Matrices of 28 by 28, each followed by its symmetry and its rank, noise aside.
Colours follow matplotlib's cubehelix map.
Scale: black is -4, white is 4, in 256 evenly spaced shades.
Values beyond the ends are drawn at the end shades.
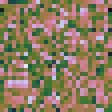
no symmetry, rank eight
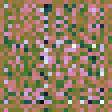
no symmetry, rank four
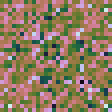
symmetric, rank eight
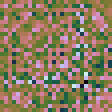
symmetric, rank six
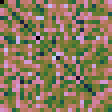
symmetric, rank eight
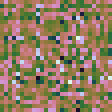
antisymmetric, rank six
